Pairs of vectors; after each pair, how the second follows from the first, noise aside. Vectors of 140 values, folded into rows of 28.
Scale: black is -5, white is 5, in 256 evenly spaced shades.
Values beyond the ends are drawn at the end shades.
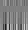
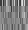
reversed, negated.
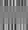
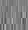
wrapped around, shrunk.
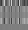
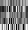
reversed, negated, scaled up.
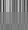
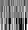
reversed, negated, scaled up.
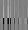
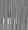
negated, shrunk.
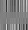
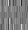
reversed, negated, partly zeroed.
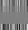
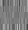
negated, shrunk.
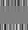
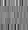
negated, partly zeroed.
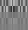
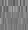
negated, shrunk.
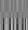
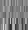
sign-scrambled.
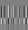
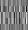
reversed, negated.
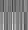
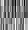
reversed, negated, scaled up.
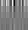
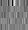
negated, partly zeroed.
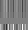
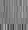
negated, shrunk.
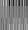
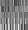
reversed, negated.
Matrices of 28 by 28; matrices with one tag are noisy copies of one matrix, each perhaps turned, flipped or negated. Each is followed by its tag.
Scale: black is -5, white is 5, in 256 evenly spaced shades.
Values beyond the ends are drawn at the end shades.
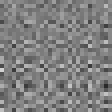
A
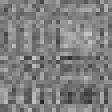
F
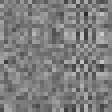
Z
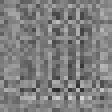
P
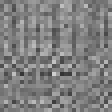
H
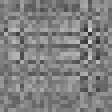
P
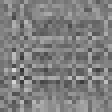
P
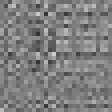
H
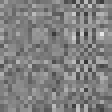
Z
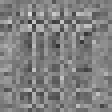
P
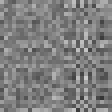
Z
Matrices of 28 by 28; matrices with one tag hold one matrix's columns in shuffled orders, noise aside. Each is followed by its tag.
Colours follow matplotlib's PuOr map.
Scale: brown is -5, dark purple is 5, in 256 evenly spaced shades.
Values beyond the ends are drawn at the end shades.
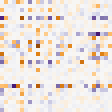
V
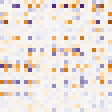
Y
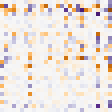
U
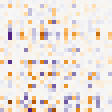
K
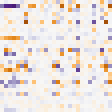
Y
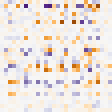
Y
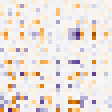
K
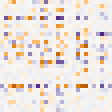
V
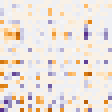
K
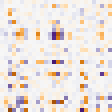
K
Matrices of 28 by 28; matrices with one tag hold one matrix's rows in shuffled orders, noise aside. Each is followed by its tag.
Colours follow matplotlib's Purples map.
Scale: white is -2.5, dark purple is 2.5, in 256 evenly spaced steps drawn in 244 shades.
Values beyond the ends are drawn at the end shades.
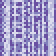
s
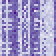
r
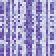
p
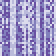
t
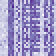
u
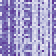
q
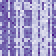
q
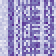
u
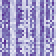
t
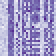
u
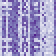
r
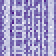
s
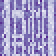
s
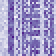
u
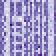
s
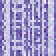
s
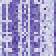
r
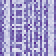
s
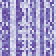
t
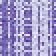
q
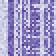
u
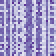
p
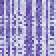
p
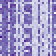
q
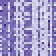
q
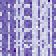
q
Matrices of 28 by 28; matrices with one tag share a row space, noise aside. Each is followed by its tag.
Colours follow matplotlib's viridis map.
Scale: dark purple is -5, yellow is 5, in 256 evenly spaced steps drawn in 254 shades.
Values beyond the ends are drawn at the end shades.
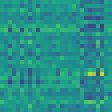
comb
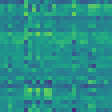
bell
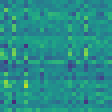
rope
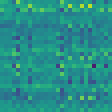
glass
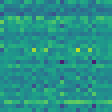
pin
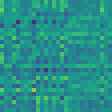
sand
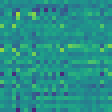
sand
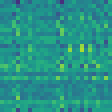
glass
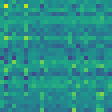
rope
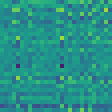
glass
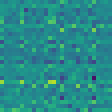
pin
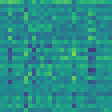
bell
